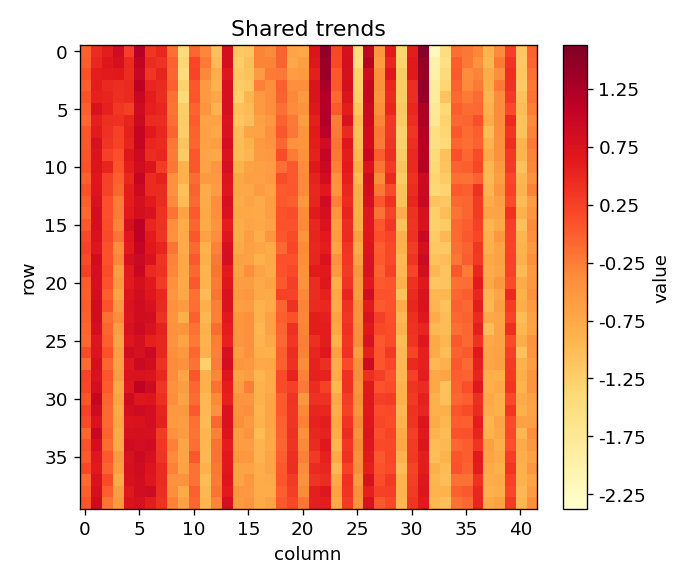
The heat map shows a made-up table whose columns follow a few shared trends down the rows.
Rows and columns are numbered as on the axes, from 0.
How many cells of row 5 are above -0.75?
32
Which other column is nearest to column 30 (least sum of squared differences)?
7
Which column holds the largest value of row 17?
5
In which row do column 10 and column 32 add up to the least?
0
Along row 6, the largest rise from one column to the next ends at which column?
26
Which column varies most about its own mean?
3
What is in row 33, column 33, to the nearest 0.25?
-1
